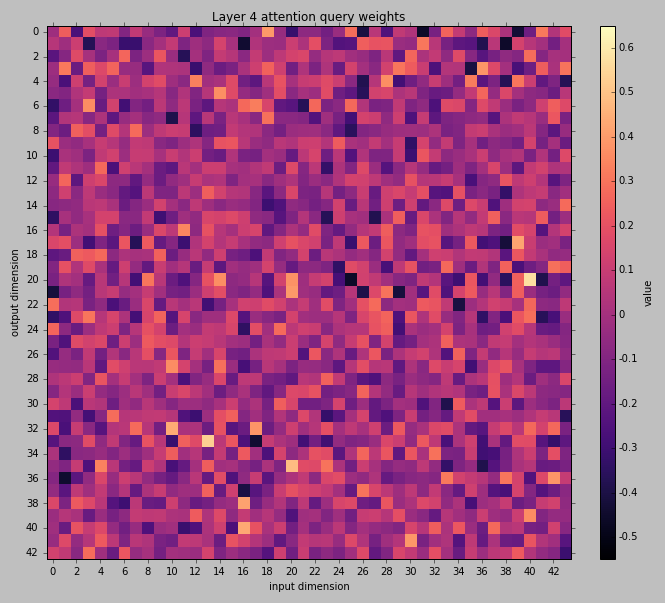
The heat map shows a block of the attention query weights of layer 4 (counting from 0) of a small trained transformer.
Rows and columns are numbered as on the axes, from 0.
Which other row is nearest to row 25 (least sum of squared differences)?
18
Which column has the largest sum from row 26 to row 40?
14
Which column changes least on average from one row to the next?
21
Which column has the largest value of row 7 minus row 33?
42
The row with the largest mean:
32
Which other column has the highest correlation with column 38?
7
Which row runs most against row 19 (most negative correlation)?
4
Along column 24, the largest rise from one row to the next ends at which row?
9
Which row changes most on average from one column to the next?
20
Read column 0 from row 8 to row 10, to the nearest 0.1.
-0.1 0.2 -0.3
